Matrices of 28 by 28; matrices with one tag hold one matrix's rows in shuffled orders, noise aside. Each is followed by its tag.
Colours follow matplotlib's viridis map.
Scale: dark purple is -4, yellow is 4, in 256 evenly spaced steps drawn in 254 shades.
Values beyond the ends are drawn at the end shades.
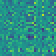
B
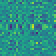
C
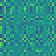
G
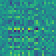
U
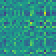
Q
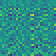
C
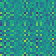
G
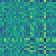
Q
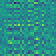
U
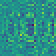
B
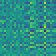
Q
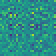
C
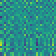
G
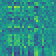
U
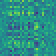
U
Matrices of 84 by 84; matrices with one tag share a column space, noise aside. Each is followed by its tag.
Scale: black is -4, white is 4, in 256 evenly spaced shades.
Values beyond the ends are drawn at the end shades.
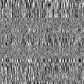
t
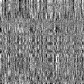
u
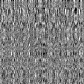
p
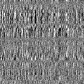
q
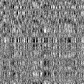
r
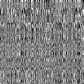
p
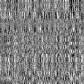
u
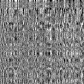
p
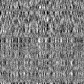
r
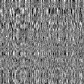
p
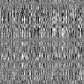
q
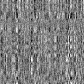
u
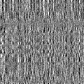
u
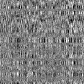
r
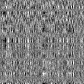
r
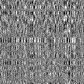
r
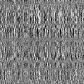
q
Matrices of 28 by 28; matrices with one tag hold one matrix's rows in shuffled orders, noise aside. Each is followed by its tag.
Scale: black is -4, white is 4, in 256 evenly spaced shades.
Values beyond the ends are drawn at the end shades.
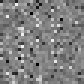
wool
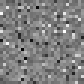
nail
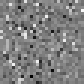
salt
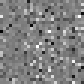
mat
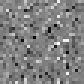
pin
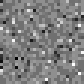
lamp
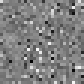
mat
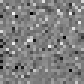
lamp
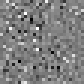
salt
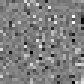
mat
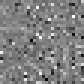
mat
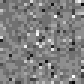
mat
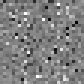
pin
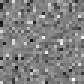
lamp
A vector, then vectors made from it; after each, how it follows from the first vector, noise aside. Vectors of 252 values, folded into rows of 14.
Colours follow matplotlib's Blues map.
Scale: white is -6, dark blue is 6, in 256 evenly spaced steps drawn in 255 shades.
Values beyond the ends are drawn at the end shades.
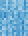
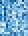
wrapped around, scaled up.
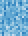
reversed.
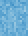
wrapped around, negated, shrunk.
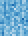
reversed.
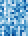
reversed, negated, scaled up.
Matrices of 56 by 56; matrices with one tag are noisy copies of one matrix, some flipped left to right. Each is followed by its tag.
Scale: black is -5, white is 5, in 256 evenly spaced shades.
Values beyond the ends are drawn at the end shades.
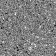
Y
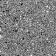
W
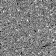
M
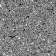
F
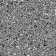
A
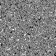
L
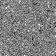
W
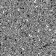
M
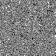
W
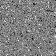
W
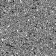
M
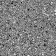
A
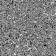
A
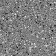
Y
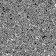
F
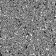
L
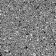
L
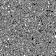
W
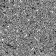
M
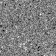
Y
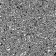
L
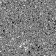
Y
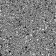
L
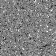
M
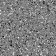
A
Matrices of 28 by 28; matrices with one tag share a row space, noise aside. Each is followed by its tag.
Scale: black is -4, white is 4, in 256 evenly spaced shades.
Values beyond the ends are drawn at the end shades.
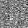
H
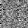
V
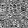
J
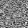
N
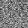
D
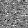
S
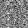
H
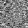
N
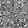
V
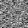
N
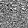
J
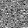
S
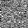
V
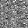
S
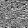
S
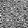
V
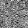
S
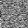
V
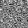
D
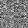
V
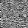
V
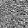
S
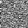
V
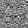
H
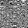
J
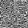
V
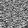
N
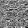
H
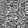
H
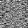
N
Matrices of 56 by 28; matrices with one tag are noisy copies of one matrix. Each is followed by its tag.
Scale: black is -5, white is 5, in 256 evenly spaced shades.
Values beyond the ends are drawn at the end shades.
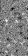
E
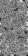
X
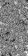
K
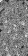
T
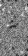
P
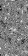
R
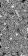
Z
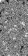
T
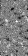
E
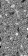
Z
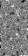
Z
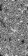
R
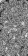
T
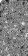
T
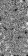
X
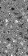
E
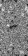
P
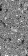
R
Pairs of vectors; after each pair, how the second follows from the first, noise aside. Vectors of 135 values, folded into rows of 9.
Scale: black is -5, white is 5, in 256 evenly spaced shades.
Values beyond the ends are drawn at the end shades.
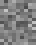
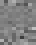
partly zeroed.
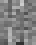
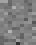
partly zeroed.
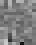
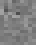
wrapped around, shrunk.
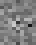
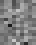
shuffled.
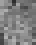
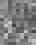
wrapped around, negated.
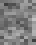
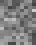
wrapped around, negated.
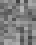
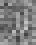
wrapped around, negated.
